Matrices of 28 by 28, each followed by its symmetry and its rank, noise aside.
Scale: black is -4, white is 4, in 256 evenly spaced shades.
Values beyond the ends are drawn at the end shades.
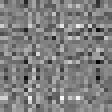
antisymmetric, rank four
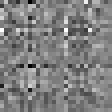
antisymmetric, rank four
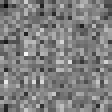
no symmetry, rank five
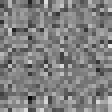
no symmetry, rank four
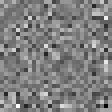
symmetric, rank five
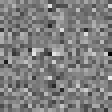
no symmetry, rank four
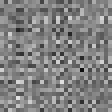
no symmetry, rank three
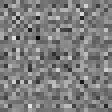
symmetric, rank three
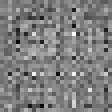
symmetric, rank three
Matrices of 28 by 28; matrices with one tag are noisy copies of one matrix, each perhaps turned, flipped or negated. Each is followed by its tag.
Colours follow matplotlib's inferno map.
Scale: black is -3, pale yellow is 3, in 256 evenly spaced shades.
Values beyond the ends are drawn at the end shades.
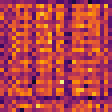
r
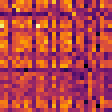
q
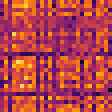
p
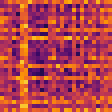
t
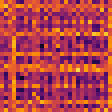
r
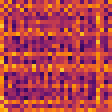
r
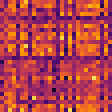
p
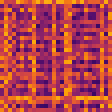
r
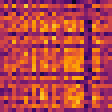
t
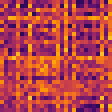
p
